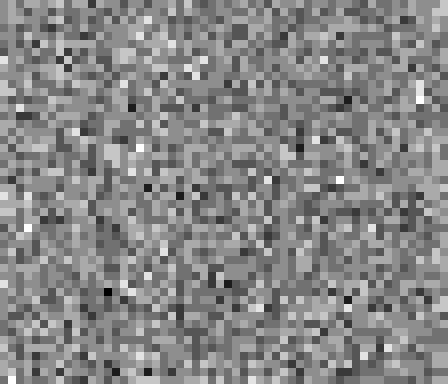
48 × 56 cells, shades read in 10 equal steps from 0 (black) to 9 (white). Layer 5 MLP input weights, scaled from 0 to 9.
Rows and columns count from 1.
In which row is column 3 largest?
14
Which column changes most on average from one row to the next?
44
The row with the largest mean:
19
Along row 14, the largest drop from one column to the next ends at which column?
17
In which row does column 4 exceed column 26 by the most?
25
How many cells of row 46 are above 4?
37
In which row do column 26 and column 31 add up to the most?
8
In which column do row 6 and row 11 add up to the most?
53
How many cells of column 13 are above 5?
7
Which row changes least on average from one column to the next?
15
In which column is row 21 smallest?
46
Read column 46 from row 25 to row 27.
6 4 4
